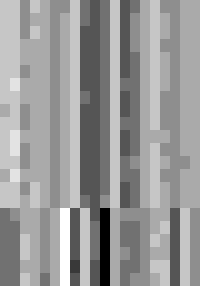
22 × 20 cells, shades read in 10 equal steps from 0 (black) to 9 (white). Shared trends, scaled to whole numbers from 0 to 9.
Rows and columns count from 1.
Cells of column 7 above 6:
6
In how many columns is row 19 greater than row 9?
8
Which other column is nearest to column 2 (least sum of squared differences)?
1
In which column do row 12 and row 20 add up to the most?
7
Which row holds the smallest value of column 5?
22
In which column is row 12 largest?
2
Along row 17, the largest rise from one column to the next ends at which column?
12
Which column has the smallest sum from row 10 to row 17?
10
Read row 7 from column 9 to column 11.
3 3 4
